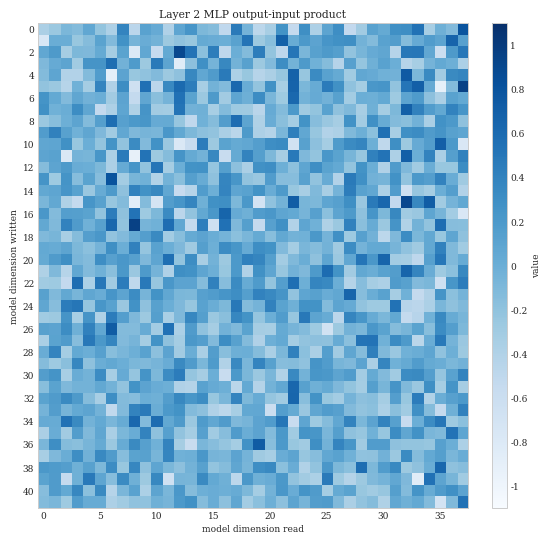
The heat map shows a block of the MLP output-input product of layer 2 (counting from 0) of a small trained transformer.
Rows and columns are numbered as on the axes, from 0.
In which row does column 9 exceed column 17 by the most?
33
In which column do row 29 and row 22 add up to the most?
3
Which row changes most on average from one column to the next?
5
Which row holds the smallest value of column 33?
39
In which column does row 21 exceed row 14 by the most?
32
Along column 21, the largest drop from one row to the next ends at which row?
2
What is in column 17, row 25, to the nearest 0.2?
0.4
